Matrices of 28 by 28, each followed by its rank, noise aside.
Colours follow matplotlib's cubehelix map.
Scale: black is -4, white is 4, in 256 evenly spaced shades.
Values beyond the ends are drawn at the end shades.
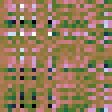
two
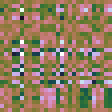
two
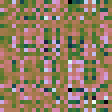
three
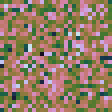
eight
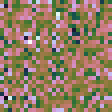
six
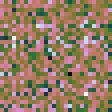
six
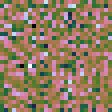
six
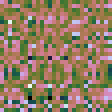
four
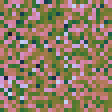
eight
